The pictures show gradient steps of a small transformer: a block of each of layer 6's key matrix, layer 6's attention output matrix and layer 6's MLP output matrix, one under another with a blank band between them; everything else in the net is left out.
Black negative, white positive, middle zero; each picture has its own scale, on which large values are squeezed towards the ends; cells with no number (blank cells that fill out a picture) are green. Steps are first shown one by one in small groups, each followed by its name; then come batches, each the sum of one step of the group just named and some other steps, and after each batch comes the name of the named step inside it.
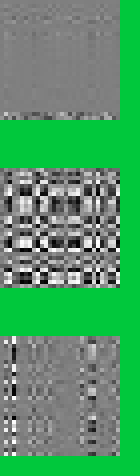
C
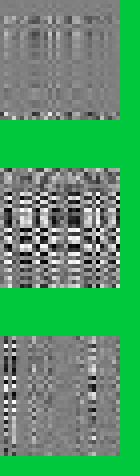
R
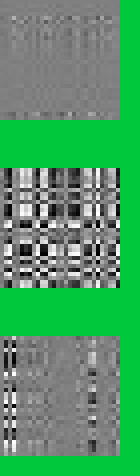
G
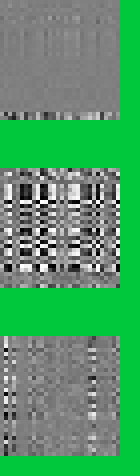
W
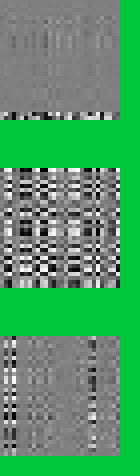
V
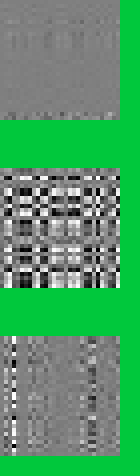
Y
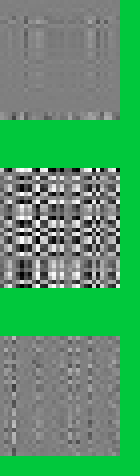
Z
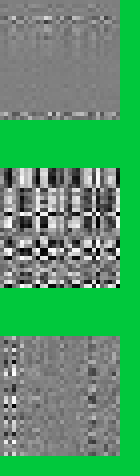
G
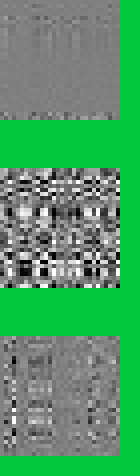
R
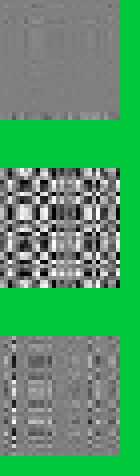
Z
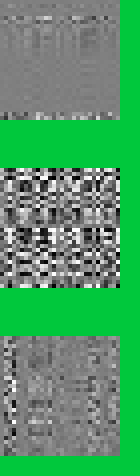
W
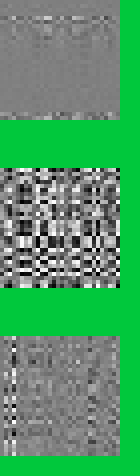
G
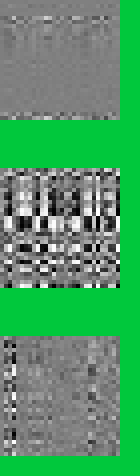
G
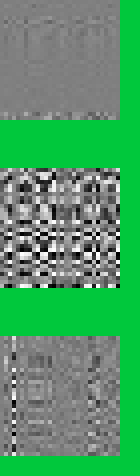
Z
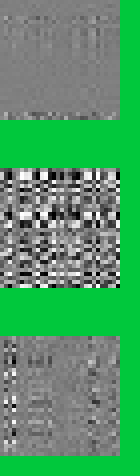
G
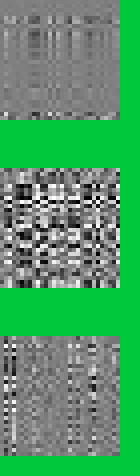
R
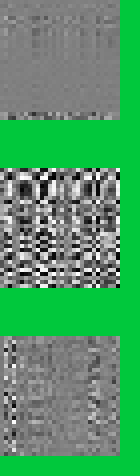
W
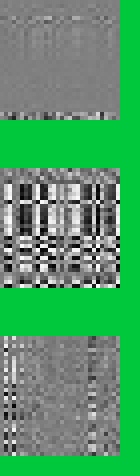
W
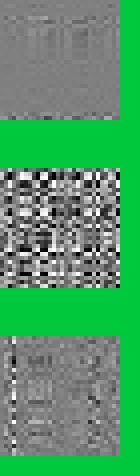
Y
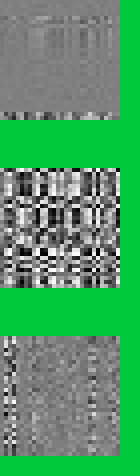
W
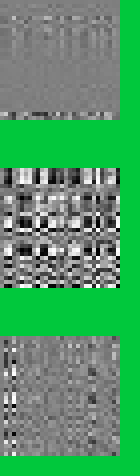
G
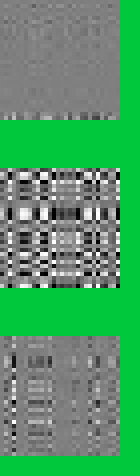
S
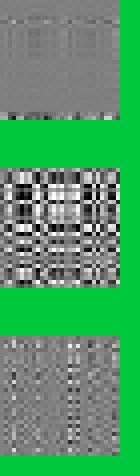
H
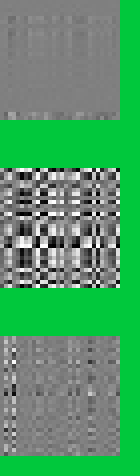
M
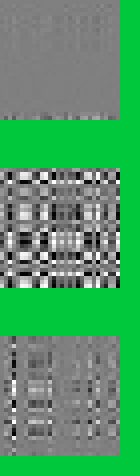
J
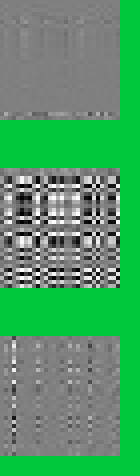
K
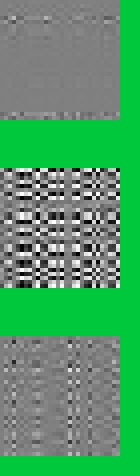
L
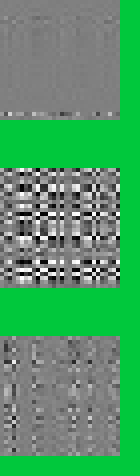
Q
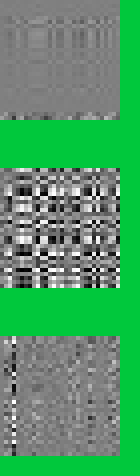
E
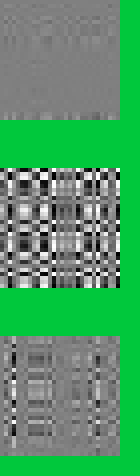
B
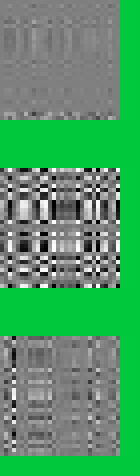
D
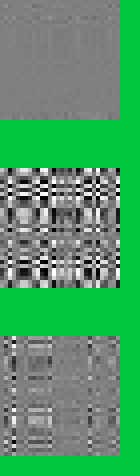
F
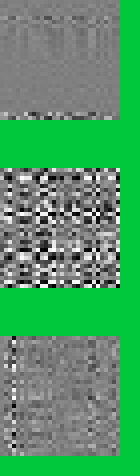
D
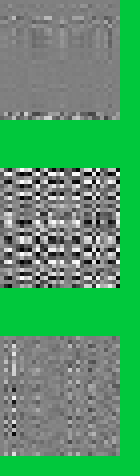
L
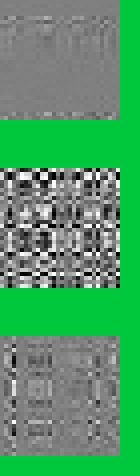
B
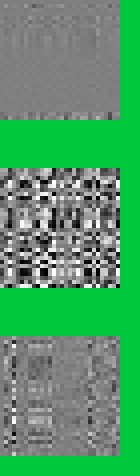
F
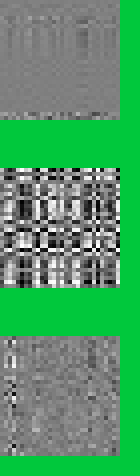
M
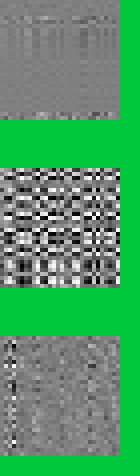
E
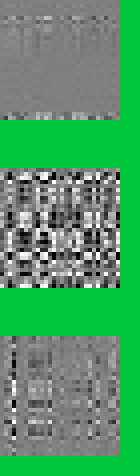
J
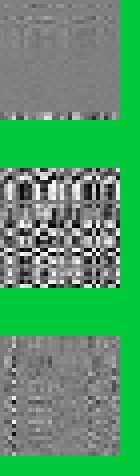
S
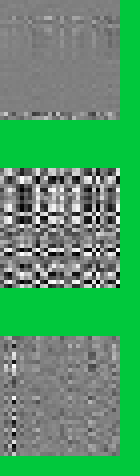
H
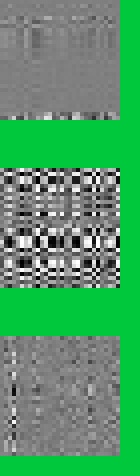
Q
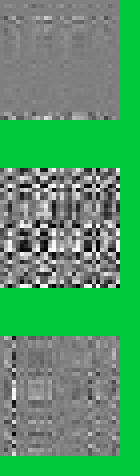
D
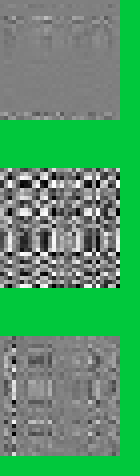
B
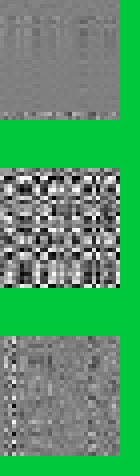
E
